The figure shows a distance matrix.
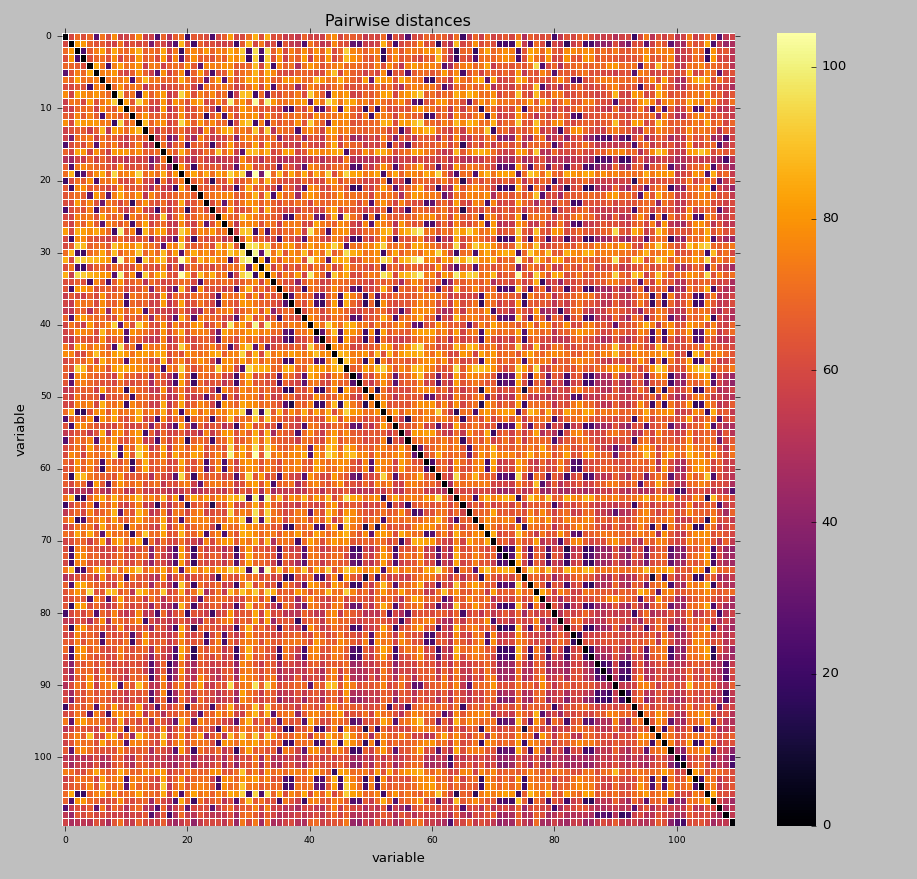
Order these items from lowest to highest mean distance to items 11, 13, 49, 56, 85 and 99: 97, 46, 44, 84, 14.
14, 84, 97, 46, 44
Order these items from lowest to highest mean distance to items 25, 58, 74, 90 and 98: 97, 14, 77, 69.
14, 97, 77, 69
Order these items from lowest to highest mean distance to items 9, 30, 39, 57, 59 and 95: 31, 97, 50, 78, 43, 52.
50, 97, 52, 78, 43, 31
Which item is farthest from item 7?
77
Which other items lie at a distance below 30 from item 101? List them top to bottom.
63, 100, 109
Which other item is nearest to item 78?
34
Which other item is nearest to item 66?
57
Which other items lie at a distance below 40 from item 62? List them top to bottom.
4, 7, 22, 34, 78, 94
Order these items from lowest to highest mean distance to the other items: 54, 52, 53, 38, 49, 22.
54, 49, 38, 53, 22, 52
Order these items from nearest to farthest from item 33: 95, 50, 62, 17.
95, 17, 50, 62
